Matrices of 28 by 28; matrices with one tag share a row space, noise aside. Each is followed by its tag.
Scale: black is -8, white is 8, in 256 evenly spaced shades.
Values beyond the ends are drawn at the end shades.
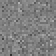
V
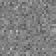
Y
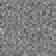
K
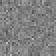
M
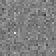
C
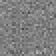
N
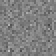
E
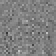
M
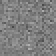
N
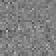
M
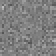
Y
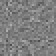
M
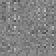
C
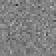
Y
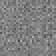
K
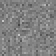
V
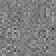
C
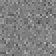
K
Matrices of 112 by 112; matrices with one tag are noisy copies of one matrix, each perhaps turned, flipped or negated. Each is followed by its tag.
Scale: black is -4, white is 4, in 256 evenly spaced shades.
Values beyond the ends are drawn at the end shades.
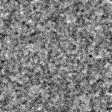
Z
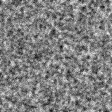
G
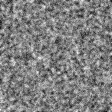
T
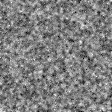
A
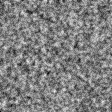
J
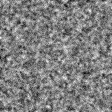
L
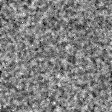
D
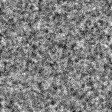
L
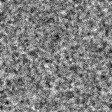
G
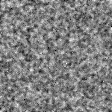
A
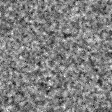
J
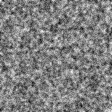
A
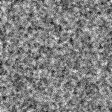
A
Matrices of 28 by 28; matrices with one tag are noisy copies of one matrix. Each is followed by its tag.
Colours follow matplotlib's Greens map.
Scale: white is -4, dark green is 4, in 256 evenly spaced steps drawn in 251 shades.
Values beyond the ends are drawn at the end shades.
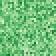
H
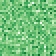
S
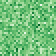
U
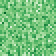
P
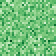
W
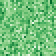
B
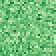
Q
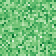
W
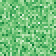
U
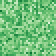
H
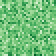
P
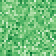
H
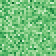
Q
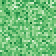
Q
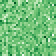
P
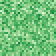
Q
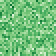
U
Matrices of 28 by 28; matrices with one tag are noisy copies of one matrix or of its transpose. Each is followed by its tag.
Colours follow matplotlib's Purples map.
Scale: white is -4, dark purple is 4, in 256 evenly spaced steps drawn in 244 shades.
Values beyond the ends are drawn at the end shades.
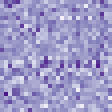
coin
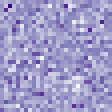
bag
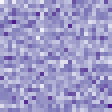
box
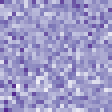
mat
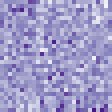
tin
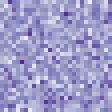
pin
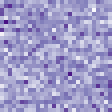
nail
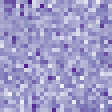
nail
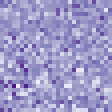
mat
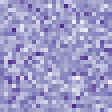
bag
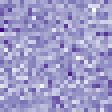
nail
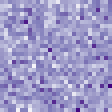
pin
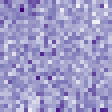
tin
